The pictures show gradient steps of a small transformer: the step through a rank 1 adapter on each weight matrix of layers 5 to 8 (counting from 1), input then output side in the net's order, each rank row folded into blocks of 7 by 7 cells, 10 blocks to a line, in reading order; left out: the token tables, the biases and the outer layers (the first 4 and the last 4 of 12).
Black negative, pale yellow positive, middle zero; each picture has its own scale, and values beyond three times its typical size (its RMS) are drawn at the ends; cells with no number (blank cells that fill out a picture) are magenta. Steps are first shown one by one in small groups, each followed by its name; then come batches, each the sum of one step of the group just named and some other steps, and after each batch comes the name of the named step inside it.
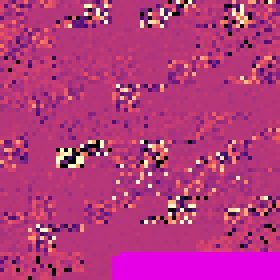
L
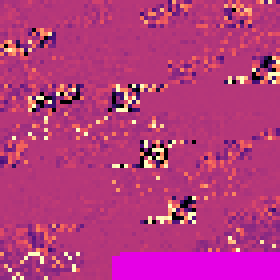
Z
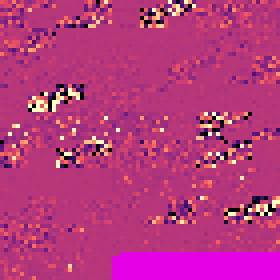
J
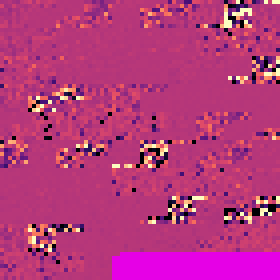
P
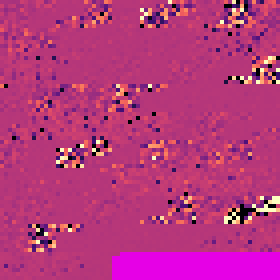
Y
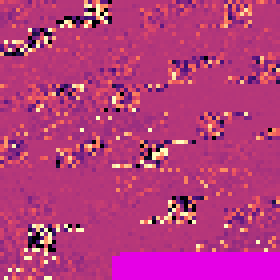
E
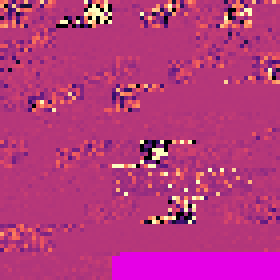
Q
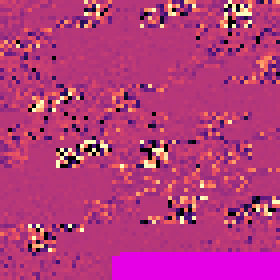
J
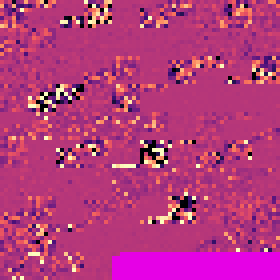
Z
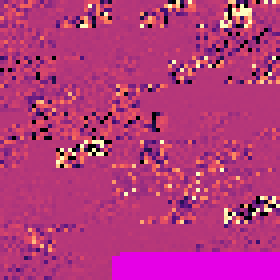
Y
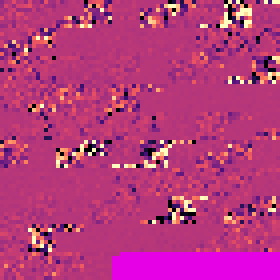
P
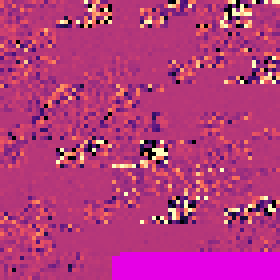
Q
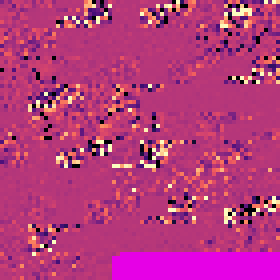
Y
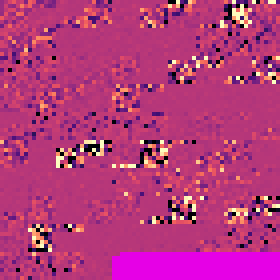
L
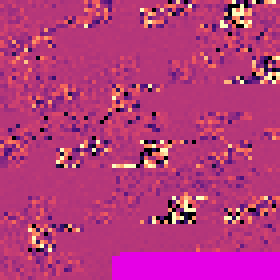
P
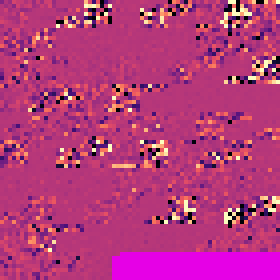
Y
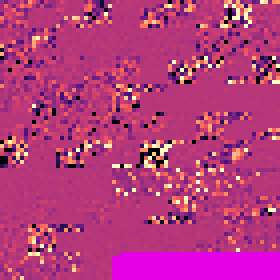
Z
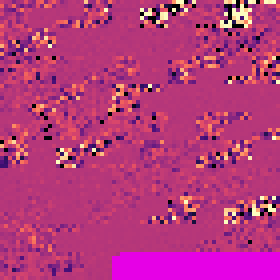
Y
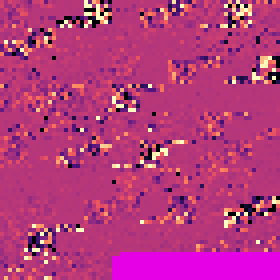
E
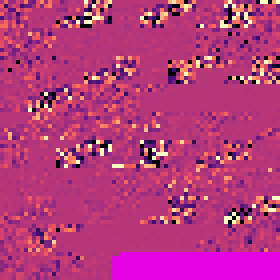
Y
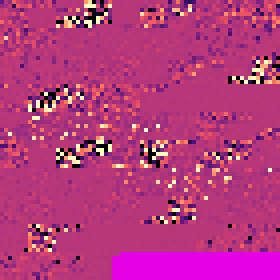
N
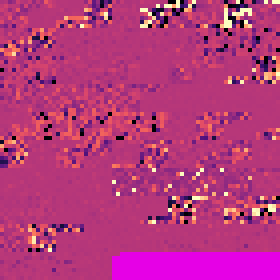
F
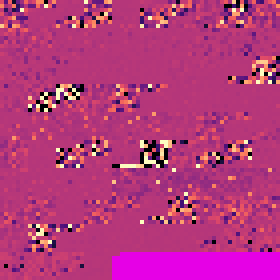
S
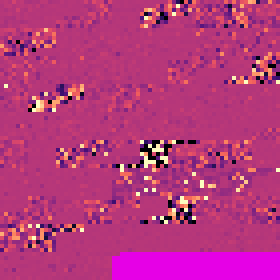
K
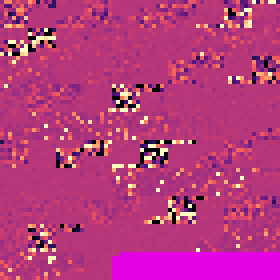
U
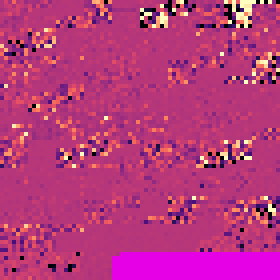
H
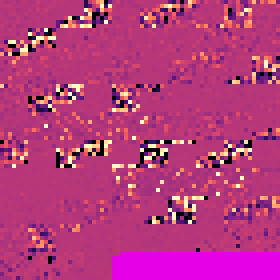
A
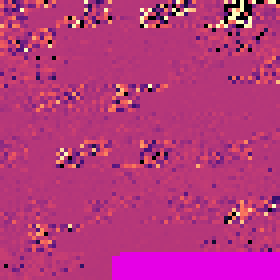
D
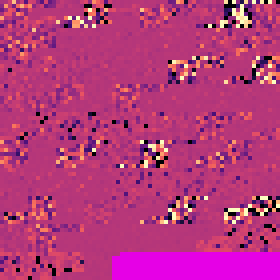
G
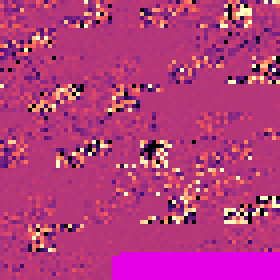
S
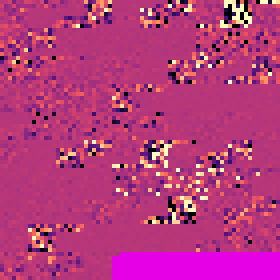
D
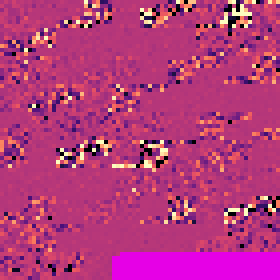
G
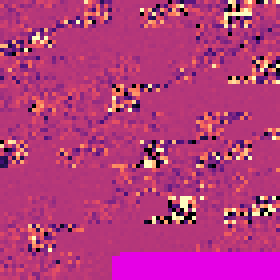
K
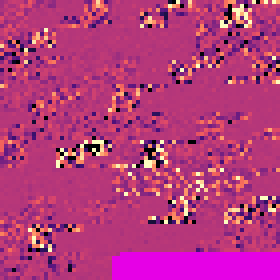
K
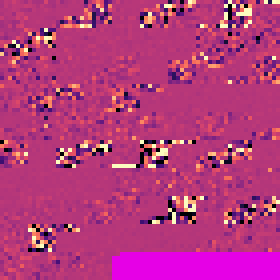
A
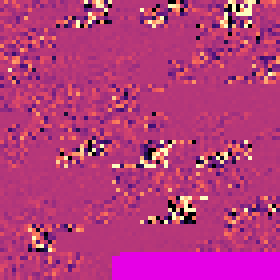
H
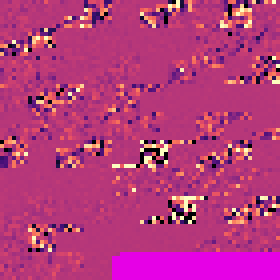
A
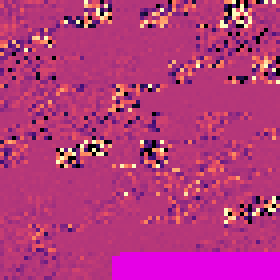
D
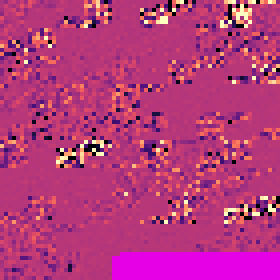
H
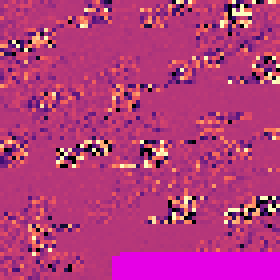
G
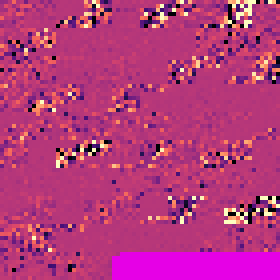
H
